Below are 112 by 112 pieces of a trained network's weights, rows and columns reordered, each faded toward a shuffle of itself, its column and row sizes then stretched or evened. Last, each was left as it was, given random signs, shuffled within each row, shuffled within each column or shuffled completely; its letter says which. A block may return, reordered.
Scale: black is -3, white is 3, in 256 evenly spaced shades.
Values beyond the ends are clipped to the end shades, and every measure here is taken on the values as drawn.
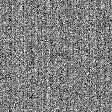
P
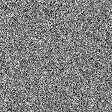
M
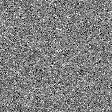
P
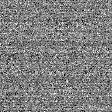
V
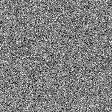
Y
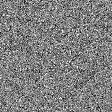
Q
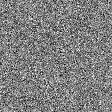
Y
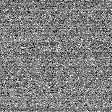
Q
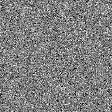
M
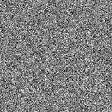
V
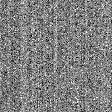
P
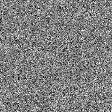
M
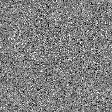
M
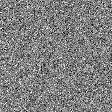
Q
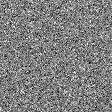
Y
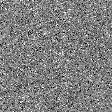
M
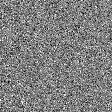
Y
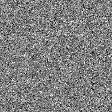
P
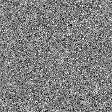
M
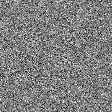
Q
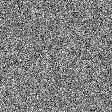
Y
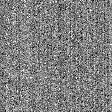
P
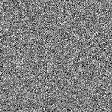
V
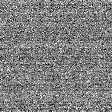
Q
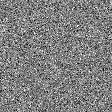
Y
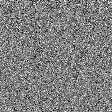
Q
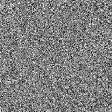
V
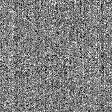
V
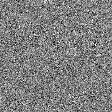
M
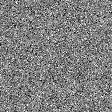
Y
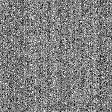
P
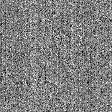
V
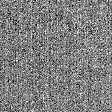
V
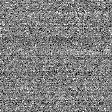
V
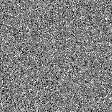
P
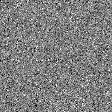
M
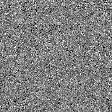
M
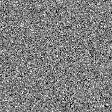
M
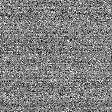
V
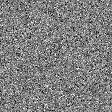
Y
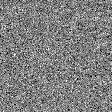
Y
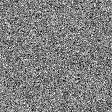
Y
